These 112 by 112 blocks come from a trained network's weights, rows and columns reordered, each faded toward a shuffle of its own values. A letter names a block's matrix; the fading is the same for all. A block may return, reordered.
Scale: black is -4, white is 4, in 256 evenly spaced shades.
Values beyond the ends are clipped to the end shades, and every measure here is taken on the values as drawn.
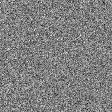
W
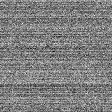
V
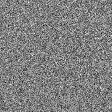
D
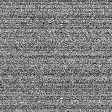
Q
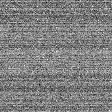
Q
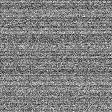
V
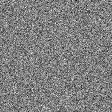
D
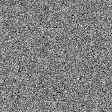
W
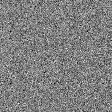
W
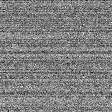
Q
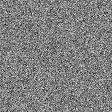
W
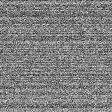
V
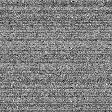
Q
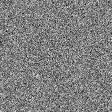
D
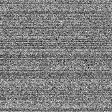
Q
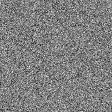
D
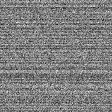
V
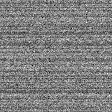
Q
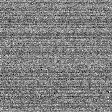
Q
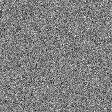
W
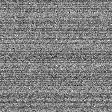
Q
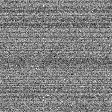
Q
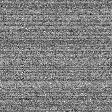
Q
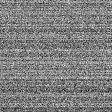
V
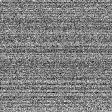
V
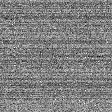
Q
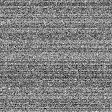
V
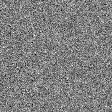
W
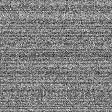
Q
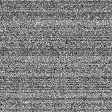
Q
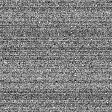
Q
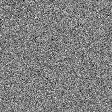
W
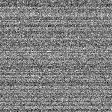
V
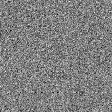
W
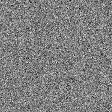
W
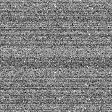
Q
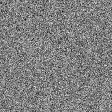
D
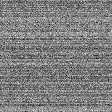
V
